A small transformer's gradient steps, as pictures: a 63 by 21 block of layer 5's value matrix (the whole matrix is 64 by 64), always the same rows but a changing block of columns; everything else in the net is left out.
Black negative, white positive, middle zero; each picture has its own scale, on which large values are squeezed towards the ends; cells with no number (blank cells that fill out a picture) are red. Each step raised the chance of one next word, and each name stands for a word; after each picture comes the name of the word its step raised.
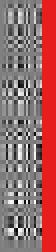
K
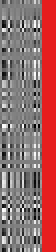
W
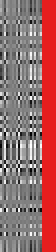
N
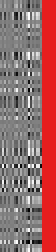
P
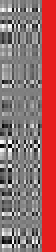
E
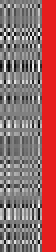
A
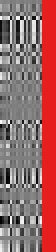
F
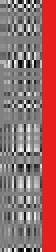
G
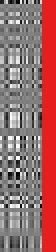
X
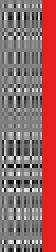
P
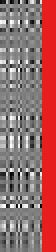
X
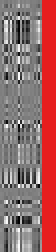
F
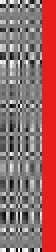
G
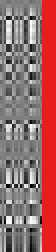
F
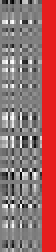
X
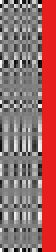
G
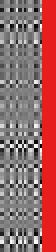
E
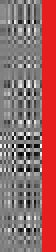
K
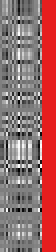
N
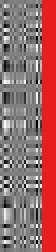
A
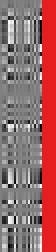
F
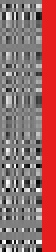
P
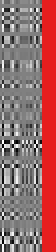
E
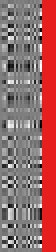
A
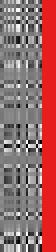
E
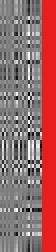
N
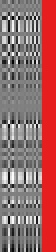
F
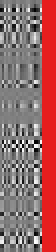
E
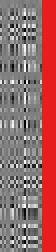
A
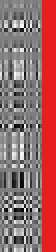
W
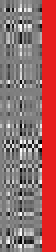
E
